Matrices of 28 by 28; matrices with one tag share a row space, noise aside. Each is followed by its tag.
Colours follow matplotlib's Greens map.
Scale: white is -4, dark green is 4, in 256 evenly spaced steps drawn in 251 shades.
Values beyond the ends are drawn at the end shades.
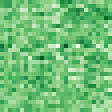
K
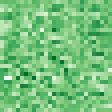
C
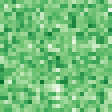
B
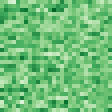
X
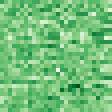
K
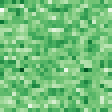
X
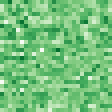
X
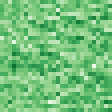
K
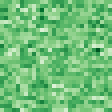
C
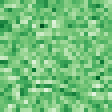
C
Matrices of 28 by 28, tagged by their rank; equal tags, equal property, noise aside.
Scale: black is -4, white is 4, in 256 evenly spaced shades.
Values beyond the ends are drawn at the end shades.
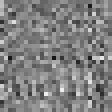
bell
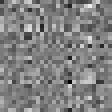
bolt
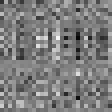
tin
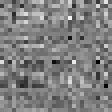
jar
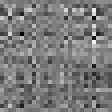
jar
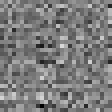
jar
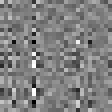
tin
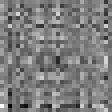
jar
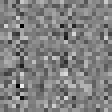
bolt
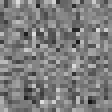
bell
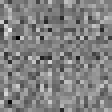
bolt
